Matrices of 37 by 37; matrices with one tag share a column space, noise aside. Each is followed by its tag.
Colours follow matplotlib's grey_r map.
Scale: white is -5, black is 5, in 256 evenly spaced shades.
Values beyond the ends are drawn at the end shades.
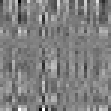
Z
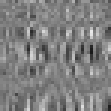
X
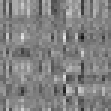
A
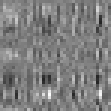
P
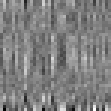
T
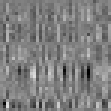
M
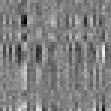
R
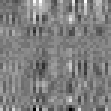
Z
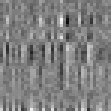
R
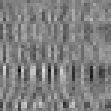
M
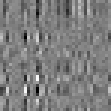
A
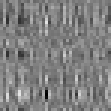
P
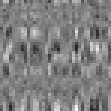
X
